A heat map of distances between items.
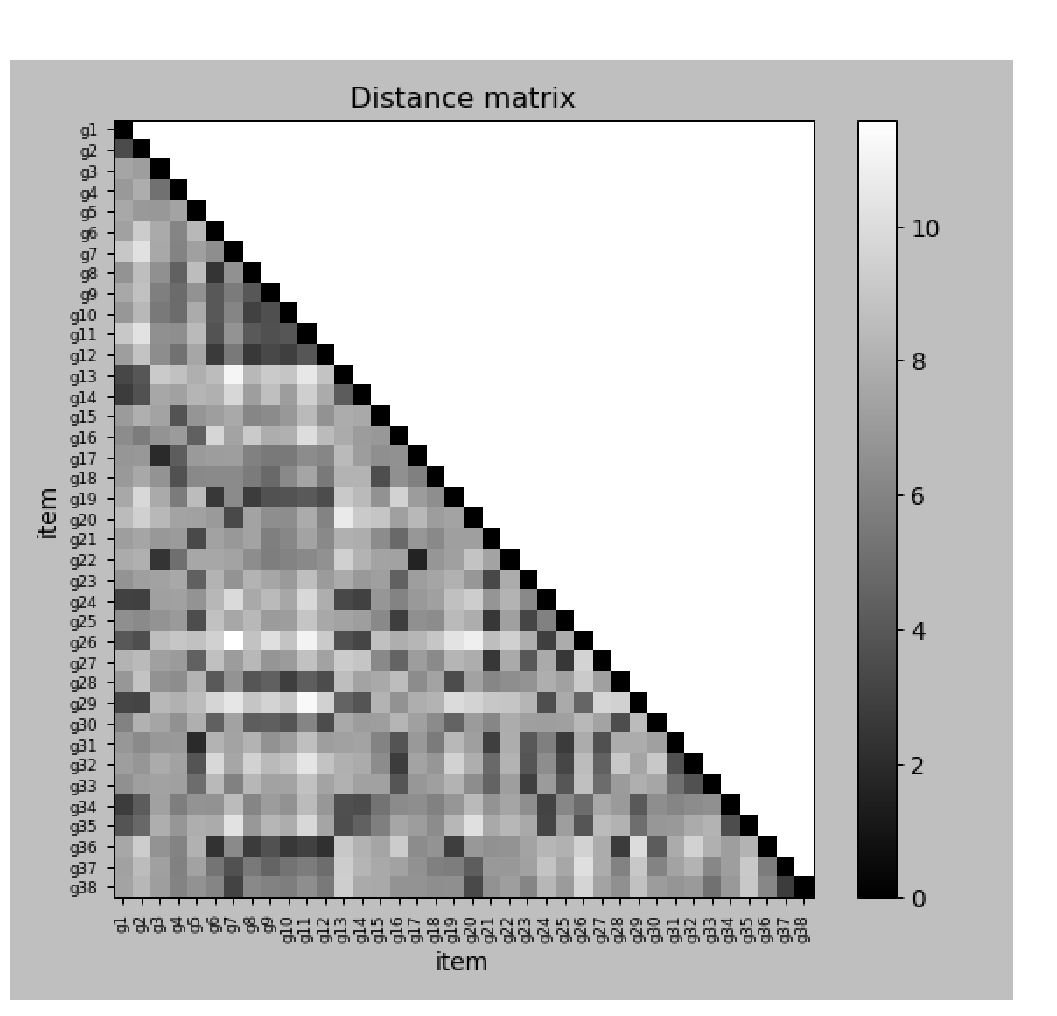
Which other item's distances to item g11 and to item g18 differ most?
g15
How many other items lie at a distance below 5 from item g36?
9
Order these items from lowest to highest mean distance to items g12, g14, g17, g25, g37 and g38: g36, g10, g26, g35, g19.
g10, g36, g19, g35, g26
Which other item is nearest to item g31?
g5
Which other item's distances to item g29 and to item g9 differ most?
g11
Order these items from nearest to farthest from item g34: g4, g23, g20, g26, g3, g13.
g13, g26, g4, g23, g3, g20
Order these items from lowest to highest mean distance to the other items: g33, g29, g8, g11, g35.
g8, g33, g35, g11, g29
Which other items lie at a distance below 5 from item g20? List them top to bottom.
g7, g37, g38
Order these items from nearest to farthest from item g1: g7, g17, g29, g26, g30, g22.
g29, g26, g30, g17, g22, g7
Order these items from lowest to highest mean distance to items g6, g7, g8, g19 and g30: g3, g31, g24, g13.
g3, g31, g24, g13
